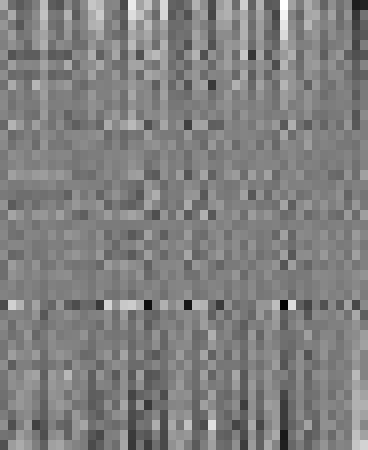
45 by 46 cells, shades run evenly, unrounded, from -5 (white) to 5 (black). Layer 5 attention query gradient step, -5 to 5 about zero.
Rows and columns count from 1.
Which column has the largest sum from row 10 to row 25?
45
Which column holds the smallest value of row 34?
27
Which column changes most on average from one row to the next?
2
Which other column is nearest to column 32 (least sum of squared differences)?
4
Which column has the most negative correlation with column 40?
22
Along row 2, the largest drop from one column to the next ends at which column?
36
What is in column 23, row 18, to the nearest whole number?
-1
